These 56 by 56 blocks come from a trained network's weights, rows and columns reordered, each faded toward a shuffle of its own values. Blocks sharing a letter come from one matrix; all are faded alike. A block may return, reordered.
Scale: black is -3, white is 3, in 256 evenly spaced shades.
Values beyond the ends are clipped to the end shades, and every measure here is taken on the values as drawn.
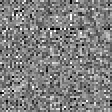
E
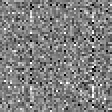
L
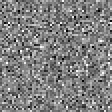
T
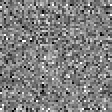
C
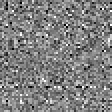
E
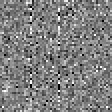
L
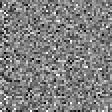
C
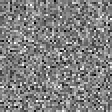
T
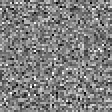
T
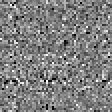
E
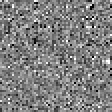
C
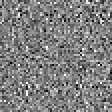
C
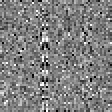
L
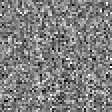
T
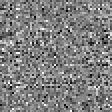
C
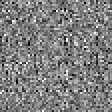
C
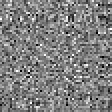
C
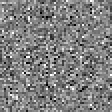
C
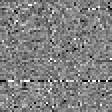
E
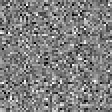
C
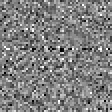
E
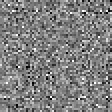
C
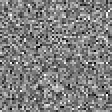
T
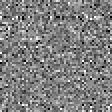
E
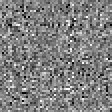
E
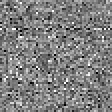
E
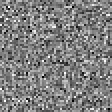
T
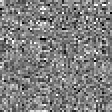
C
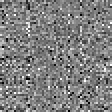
L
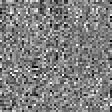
C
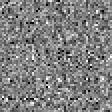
E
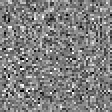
C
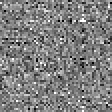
C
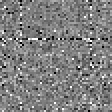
L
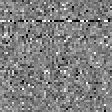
E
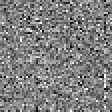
C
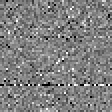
E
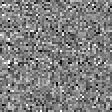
C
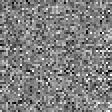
C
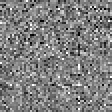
C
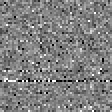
E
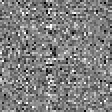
L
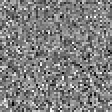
T
